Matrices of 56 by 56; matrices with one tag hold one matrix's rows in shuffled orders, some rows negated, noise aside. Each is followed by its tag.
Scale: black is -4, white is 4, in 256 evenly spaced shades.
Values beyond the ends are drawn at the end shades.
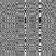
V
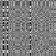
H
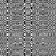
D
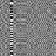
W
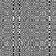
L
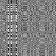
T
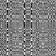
D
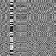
W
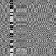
W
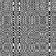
L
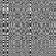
H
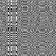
T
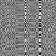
V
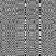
V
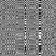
V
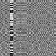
W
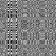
T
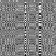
V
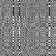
L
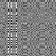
T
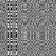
T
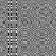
T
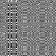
T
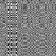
T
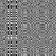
T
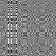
T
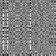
H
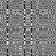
D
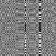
V
